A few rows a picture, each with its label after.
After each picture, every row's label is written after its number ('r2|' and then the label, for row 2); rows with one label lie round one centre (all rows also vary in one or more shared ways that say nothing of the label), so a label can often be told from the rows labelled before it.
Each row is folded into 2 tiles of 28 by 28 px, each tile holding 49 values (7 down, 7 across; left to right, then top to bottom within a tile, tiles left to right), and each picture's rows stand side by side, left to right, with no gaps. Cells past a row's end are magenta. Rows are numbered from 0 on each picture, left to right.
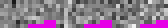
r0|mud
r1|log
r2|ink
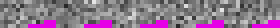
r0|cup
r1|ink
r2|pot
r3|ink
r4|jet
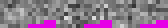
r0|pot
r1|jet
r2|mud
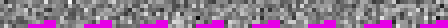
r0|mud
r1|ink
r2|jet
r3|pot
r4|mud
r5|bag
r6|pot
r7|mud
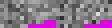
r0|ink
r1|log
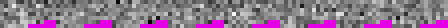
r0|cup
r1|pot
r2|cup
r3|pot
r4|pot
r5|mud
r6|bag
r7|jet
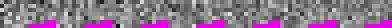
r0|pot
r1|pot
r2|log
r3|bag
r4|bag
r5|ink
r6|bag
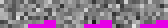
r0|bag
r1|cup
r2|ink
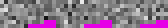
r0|mud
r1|bag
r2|mud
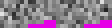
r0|bag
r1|mud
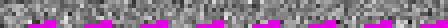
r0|log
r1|pot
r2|jet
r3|mud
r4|bag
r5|bag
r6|bag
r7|mud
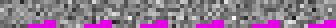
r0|log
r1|ink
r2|bag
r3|log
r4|jet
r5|bag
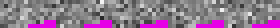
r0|cup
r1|mud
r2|log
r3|ink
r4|pot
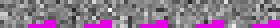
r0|bag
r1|ink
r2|mud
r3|log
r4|mud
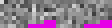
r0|mud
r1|mud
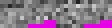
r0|pot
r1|log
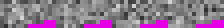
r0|log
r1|log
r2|bag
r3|mud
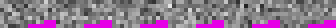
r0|jet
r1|pot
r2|pot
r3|cup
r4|mud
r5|log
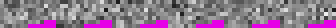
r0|pot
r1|log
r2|mud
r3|pot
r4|mud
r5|mud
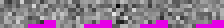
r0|pot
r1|ink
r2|cup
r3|jet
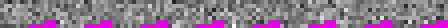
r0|log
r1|bag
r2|log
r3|mud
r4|log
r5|ink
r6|jet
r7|cup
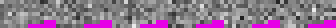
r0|pot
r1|jet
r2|ink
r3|jet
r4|log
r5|mud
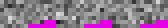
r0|pot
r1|bag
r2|log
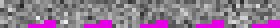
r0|jet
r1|pot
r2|cup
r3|log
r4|pot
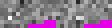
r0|jet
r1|log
